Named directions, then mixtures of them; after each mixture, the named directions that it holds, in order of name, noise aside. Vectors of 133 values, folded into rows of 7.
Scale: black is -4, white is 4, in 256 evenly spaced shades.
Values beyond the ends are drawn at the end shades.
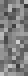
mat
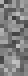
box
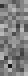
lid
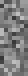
box.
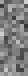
box, lid, mat.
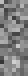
box.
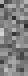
box, lid, mat.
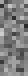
box, lid, mat.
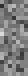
box, lid, mat.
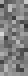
box, lid, mat.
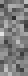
box, lid, mat.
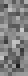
box, lid, mat.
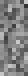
mat.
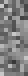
box, lid, mat.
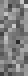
mat.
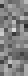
box, lid.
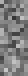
box.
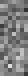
lid.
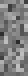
lid, mat.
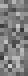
box, lid.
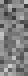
box, mat.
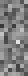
mat.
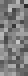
mat.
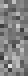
box, lid.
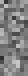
box.
